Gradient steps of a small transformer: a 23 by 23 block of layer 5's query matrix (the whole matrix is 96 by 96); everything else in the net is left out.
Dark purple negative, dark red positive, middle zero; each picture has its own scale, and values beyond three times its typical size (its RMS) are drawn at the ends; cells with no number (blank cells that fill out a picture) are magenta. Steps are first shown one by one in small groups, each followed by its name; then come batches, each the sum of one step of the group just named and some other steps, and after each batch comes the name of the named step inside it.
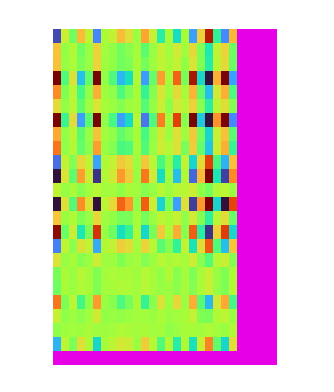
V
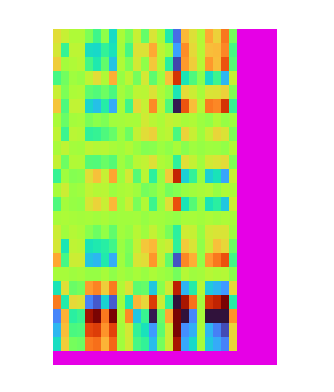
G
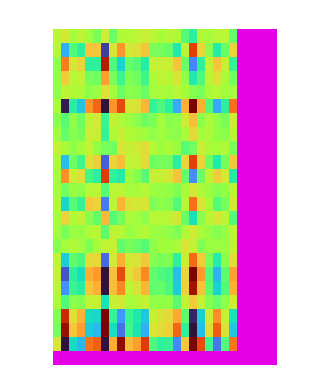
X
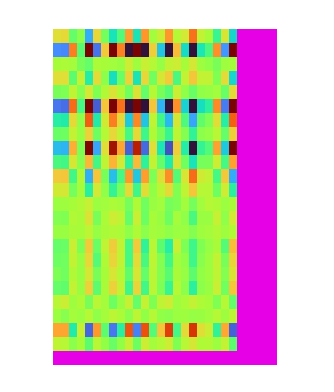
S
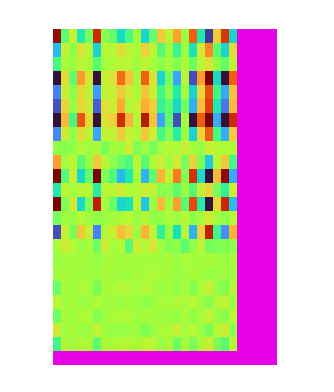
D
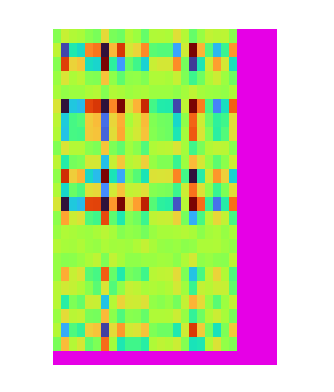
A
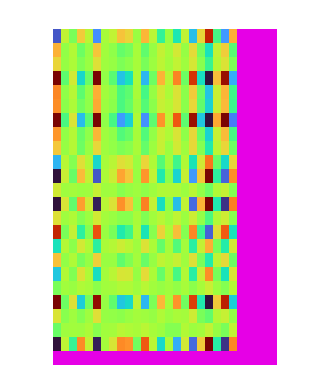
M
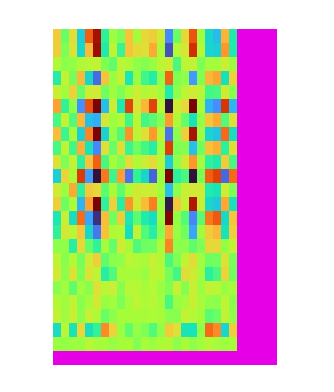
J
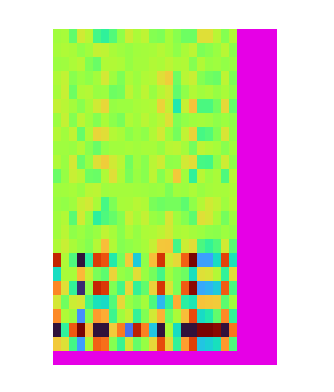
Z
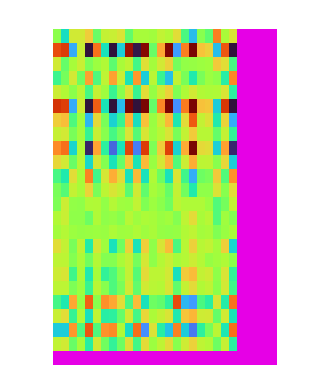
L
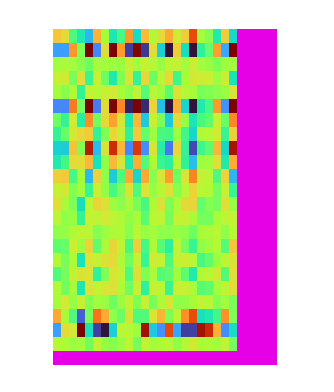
S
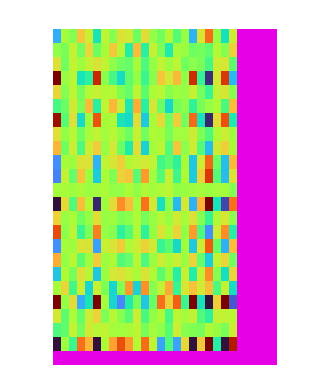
M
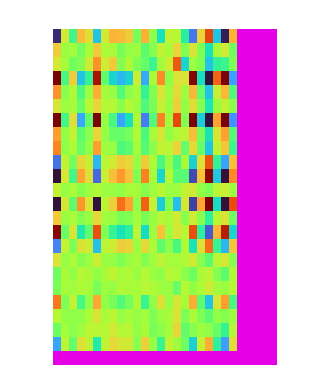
V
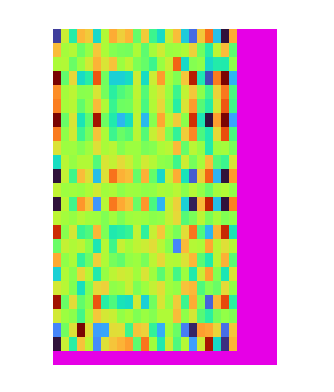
M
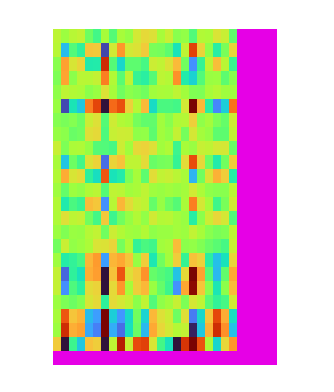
X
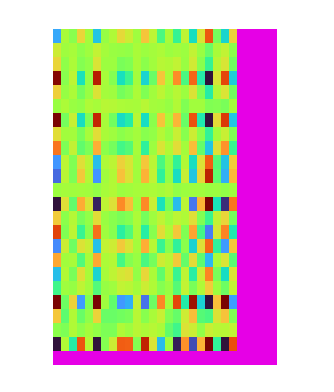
M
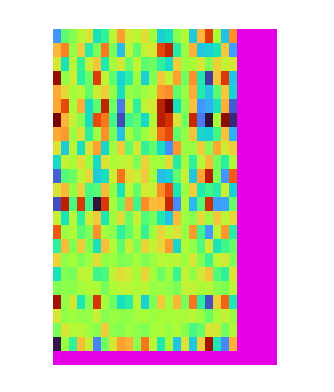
M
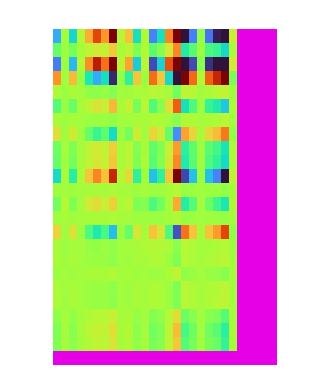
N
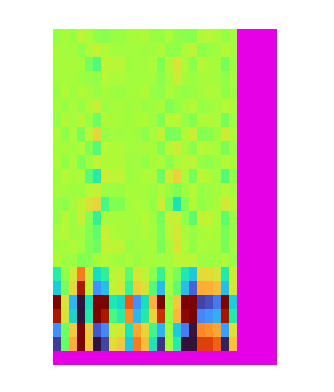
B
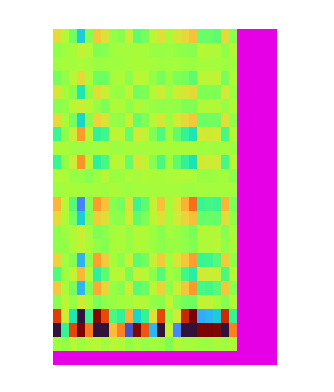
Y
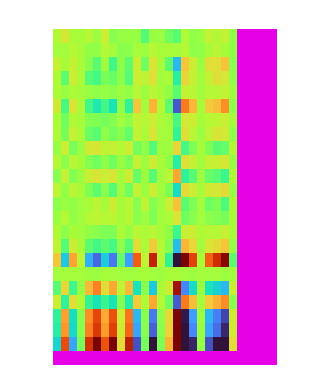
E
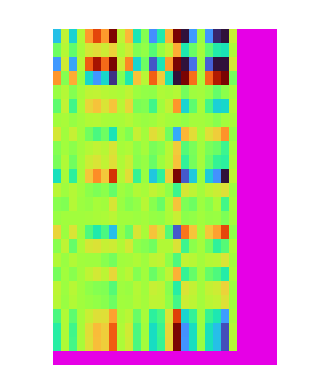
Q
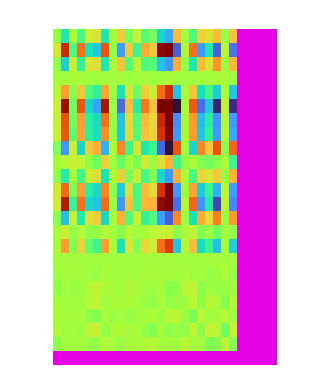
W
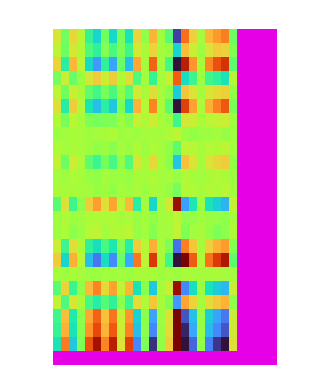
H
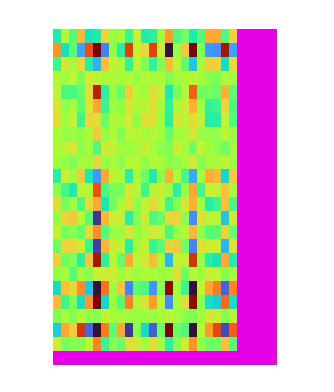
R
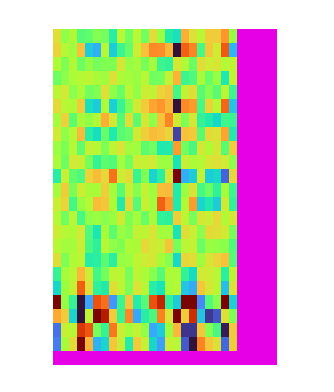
B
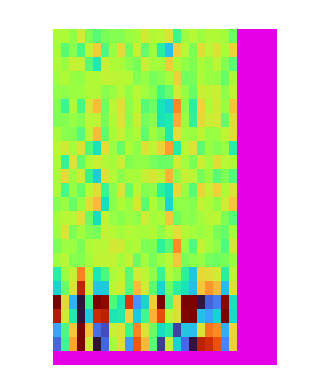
B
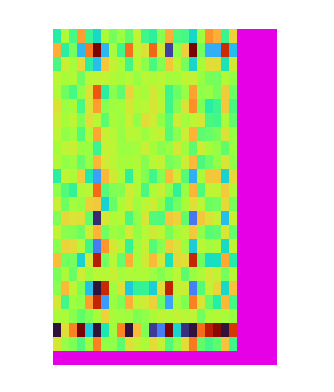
R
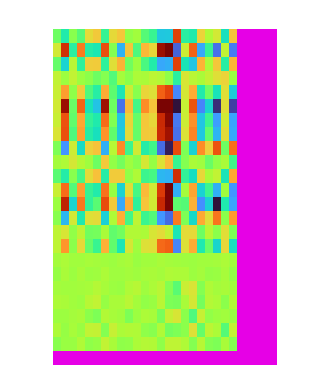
W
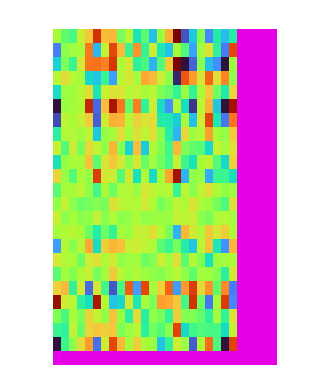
Q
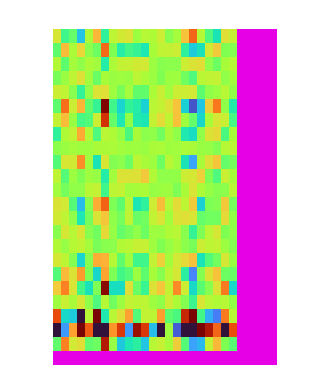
Y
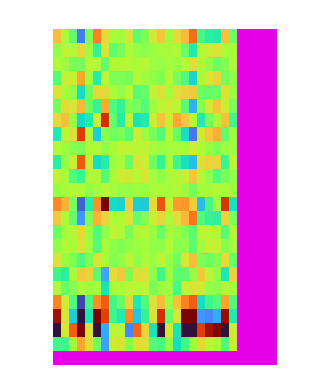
Y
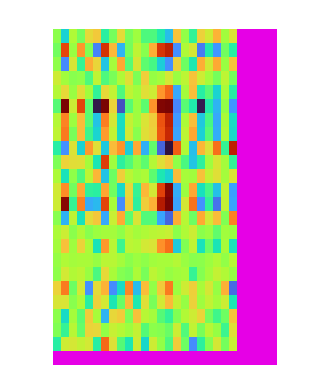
W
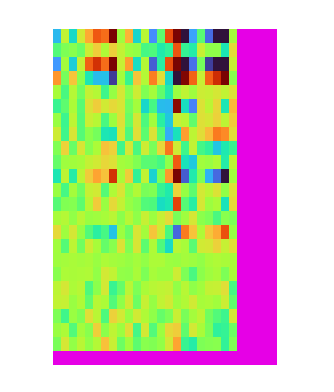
N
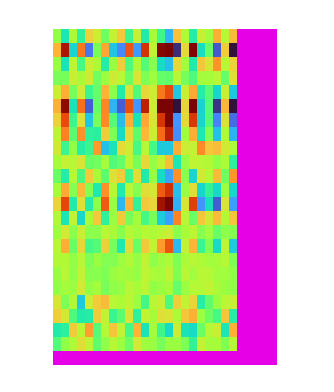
W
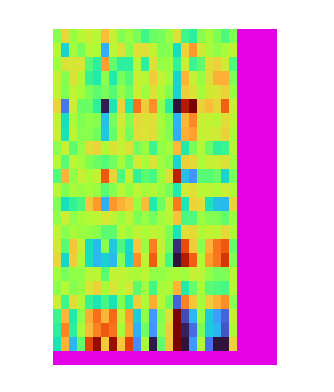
E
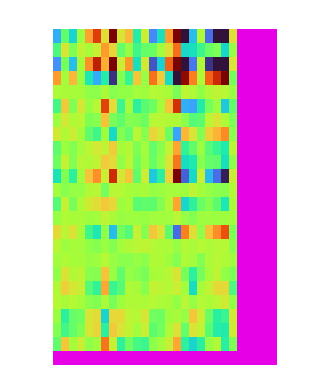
N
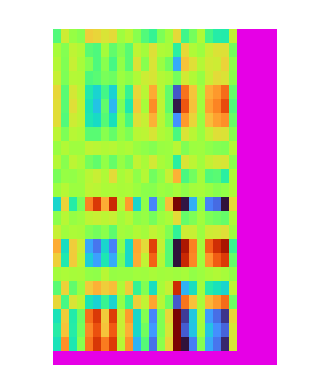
H
